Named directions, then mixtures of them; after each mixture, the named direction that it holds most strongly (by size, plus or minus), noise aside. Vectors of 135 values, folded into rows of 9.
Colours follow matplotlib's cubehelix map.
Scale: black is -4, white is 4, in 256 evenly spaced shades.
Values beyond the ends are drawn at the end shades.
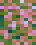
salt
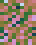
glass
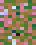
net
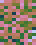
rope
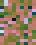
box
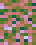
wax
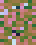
net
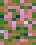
salt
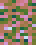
wax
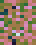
net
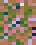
glass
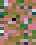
box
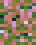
box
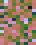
box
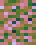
wax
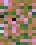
box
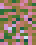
wax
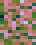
salt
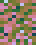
glass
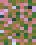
net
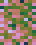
salt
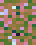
net
